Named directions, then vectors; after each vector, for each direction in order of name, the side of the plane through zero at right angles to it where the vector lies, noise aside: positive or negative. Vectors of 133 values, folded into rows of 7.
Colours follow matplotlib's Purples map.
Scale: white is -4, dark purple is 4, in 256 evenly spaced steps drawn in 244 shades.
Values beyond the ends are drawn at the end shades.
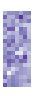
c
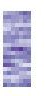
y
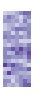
negative, positive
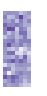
positive, negative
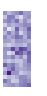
negative, positive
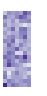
positive, positive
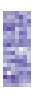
positive, negative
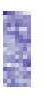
negative, negative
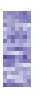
positive, positive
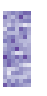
positive, positive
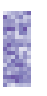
positive, negative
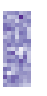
positive, negative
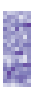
negative, negative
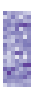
negative, negative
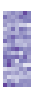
positive, positive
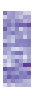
negative, negative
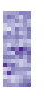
negative, positive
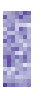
positive, positive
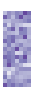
positive, positive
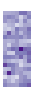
negative, positive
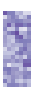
negative, negative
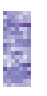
negative, negative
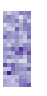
negative, positive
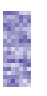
positive, negative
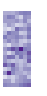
negative, positive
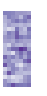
negative, positive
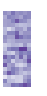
negative, positive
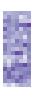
negative, negative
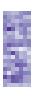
positive, negative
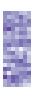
positive, negative
